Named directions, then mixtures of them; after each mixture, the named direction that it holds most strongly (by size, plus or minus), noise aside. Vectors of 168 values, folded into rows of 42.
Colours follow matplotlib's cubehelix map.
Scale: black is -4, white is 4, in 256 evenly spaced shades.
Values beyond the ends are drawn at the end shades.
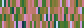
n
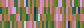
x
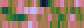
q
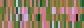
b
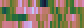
q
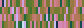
n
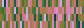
n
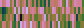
b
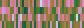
b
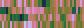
q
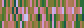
b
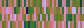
x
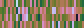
b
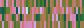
b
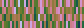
x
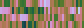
q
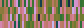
x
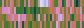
q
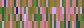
b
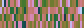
n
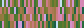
n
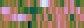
q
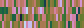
x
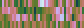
q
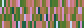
n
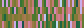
n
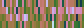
b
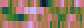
q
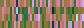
b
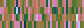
b
